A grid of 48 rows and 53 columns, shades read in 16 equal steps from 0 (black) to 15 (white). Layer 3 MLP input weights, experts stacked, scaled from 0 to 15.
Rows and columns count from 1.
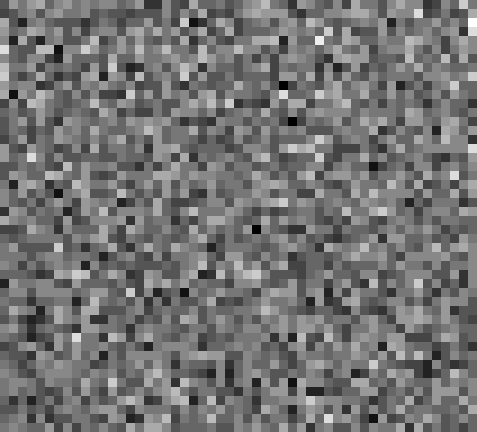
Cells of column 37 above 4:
39
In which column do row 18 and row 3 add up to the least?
22
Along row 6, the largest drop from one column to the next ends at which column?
7
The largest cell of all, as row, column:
3, 53
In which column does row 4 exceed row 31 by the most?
23
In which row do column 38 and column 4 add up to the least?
34
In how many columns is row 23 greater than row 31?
25
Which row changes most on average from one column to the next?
5
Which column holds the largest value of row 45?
35
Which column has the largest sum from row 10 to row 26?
51
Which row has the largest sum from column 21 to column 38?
11
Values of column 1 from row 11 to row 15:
10 4 6 5 5
